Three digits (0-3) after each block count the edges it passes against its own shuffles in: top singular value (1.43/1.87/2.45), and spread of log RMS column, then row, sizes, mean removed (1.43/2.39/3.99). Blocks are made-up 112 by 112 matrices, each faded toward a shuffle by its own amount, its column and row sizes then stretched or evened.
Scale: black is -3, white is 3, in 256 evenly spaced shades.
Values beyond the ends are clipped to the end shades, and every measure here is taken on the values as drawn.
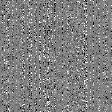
0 3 0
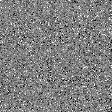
0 1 1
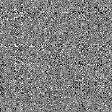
1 2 2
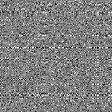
3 0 2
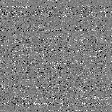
1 1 2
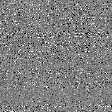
0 1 2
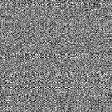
3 0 2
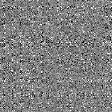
2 2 2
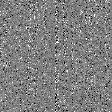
0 2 0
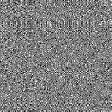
3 1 1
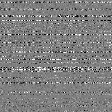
3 0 3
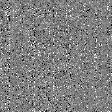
0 2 1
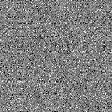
2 0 1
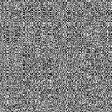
3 2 1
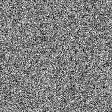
1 0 0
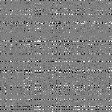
3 2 3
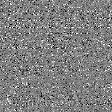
1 1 2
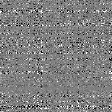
0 2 3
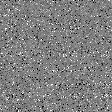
0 0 1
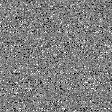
0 0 2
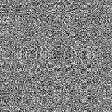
3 0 1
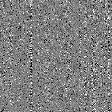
2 2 0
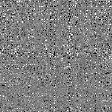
0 2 2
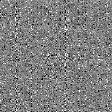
2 2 1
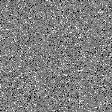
0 1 1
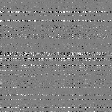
3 1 3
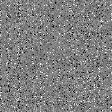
0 2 1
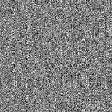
2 1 0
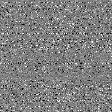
1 0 2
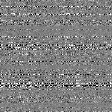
2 1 3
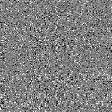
2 1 1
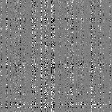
1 3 2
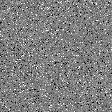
0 0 1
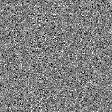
1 1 0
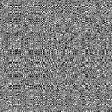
3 1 2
